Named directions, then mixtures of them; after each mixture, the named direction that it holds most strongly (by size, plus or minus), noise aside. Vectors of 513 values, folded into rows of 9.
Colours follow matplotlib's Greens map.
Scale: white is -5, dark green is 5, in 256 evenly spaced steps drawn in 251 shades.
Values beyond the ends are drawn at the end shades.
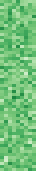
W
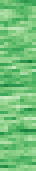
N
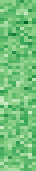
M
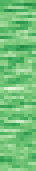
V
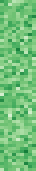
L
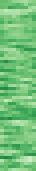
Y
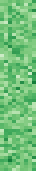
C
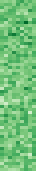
M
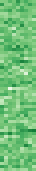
W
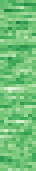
V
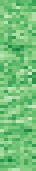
C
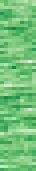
N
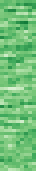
V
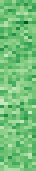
M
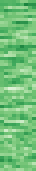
V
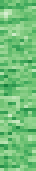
N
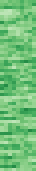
N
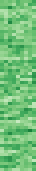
C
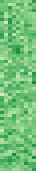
C
